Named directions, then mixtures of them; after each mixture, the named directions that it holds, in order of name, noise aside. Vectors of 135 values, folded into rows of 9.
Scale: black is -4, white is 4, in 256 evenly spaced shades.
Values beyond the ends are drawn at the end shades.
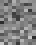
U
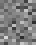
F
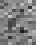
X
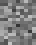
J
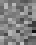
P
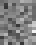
P.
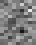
X.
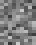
P, U, X.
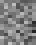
P.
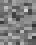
P, U.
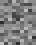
U.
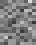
F, X.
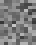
F, U.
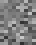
F.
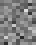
F, J, U.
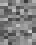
J.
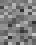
F, P, X.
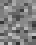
P, U, X.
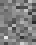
F.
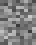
J.
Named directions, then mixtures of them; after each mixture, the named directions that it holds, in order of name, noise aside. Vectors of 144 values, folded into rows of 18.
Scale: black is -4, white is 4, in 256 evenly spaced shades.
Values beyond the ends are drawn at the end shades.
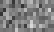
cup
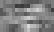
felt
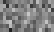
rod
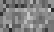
cup, felt, rod.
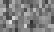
cup, rod.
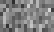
cup, rod.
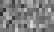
cup.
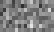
cup.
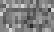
cup, felt, rod.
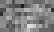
cup, felt.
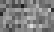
cup, felt, rod.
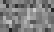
felt, rod.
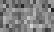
cup, felt, rod.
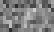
felt, rod.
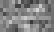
cup, felt.
